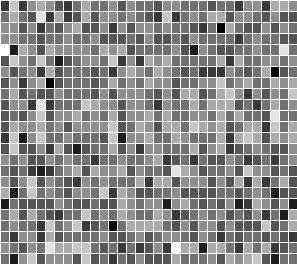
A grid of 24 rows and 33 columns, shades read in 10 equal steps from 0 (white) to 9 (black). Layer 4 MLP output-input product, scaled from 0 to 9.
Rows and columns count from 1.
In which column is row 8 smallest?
25
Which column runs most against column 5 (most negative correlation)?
14
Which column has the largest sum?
3
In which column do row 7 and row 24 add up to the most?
31
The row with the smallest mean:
12
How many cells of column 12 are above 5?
4
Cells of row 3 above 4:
20
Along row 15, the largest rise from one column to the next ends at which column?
19
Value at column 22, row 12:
2
